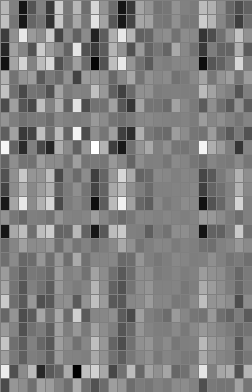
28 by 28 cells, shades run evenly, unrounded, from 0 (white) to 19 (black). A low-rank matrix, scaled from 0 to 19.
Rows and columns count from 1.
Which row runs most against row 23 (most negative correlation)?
6
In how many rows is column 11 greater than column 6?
11
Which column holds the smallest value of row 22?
1
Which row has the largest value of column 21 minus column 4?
27
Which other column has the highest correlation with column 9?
20
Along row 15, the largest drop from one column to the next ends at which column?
2
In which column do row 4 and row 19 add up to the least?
9
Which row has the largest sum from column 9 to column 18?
8
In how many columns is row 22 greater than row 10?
11
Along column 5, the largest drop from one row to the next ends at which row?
28
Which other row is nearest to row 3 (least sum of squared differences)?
13
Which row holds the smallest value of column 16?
10
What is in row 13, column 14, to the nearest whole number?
3
